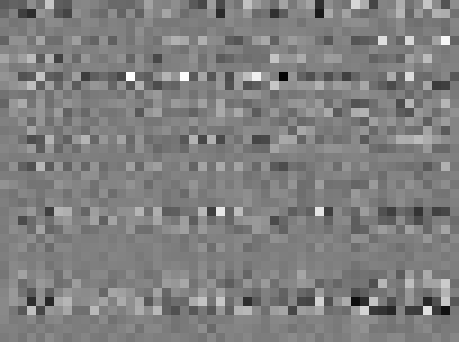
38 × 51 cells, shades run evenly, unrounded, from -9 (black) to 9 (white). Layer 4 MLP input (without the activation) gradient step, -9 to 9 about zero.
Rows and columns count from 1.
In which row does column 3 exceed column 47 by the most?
24
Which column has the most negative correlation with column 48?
42
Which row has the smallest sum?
2
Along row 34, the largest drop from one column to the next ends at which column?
40
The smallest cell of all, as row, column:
9, 32
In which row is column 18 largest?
35
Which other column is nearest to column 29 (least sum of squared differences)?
21
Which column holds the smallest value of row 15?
50
